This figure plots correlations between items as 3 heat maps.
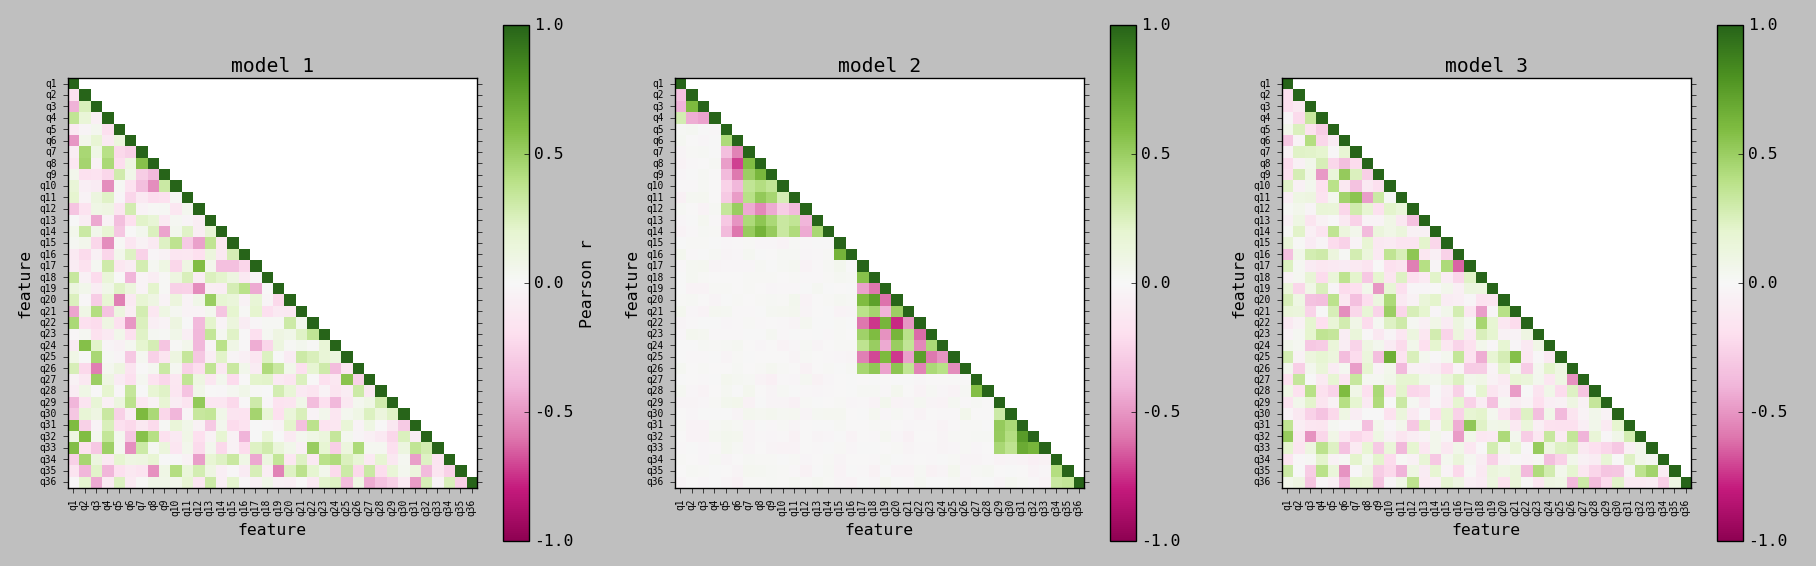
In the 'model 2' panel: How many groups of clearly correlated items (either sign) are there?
7
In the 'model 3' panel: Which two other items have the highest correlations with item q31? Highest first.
q17, q1
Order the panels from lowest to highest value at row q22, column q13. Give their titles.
model 3, model 2, model 1
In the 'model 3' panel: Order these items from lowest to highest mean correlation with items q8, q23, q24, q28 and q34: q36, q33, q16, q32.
q36, q16, q32, q33
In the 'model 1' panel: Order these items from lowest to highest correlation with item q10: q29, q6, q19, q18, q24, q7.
q7, q19, q6, q29, q24, q18
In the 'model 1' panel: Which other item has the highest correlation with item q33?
q1
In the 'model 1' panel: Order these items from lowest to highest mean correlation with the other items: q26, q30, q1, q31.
q31, q1, q26, q30
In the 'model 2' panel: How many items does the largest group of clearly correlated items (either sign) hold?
10
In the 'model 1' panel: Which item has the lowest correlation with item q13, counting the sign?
q3
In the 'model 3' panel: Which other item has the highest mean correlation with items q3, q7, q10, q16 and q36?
q12
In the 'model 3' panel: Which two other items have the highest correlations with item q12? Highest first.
q16, q36
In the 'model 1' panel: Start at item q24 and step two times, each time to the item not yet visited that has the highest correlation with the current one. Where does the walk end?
q32
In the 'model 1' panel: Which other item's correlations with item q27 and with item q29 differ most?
q25
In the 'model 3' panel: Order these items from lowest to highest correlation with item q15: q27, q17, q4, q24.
q24, q4, q27, q17
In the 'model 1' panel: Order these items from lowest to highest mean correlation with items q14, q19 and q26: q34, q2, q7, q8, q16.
q7, q2, q16, q8, q34
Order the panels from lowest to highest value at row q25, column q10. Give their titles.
model 2, model 1, model 3
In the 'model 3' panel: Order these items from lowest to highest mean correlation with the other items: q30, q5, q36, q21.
q30, q36, q21, q5
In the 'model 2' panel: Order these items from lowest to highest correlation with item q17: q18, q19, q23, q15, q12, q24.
q19, q12, q15, q24, q23, q18
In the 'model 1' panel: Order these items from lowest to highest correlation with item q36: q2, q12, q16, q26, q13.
q12, q16, q26, q2, q13
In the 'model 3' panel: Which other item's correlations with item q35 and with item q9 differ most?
q6
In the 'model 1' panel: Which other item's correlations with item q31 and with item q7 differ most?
q30
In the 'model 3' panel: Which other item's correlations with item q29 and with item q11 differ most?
q26
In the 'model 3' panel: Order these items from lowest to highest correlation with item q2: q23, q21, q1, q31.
q1, q31, q23, q21
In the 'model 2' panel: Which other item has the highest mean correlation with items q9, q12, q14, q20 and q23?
q18
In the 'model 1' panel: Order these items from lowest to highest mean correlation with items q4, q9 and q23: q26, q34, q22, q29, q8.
q29, q8, q34, q22, q26
